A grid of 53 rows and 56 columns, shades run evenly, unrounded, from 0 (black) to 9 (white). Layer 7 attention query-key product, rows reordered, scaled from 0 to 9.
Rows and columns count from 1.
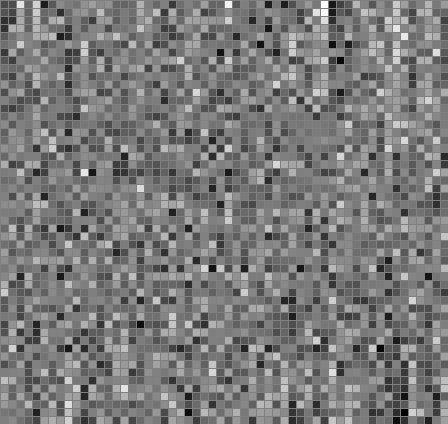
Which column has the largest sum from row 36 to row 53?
9
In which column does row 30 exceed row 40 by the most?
37
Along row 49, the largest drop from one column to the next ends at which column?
11
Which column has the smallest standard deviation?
19
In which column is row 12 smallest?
43
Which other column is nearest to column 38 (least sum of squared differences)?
45
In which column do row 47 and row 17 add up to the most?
6
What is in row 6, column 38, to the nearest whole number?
3
